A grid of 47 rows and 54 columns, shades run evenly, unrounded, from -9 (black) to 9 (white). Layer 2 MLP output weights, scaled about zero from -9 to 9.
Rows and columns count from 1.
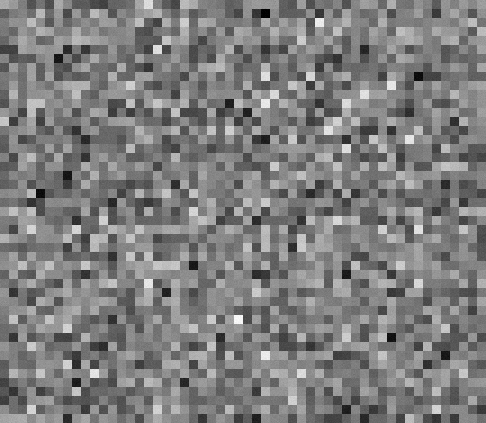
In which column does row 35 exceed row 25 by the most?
9
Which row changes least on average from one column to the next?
20
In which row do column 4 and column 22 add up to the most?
24
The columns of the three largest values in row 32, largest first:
17, 47, 13
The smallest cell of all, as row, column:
2, 30
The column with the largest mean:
4
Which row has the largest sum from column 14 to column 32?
26
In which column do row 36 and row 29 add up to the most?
27
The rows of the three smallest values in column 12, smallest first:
39, 1, 46
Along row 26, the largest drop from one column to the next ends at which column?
48
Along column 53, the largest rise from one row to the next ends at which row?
3
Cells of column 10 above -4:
41
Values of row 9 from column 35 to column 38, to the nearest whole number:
6 -2 -1 2
